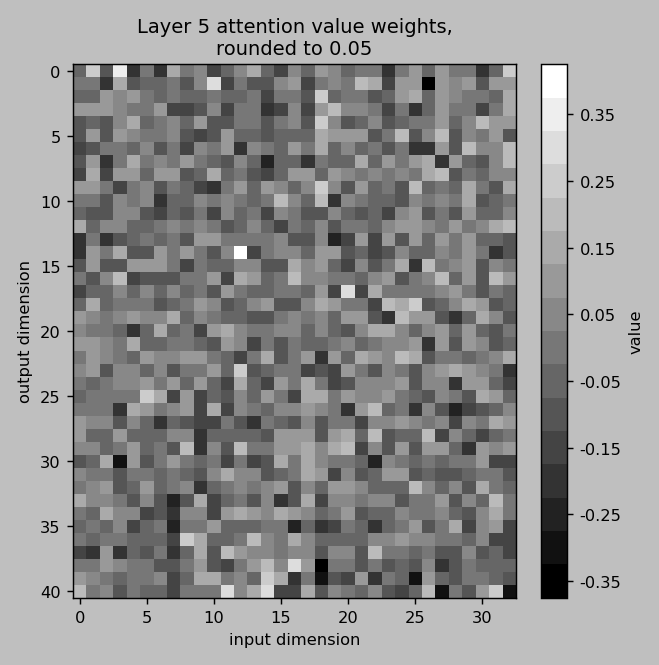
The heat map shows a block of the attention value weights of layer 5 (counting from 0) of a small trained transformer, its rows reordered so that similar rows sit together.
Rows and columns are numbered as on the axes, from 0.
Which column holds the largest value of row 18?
25
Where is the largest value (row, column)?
14, 12
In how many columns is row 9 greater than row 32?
13
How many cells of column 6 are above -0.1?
30
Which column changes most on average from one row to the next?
10
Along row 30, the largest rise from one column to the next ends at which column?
4
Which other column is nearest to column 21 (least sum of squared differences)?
5
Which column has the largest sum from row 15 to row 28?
24
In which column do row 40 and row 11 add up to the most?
11
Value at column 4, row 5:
0.05
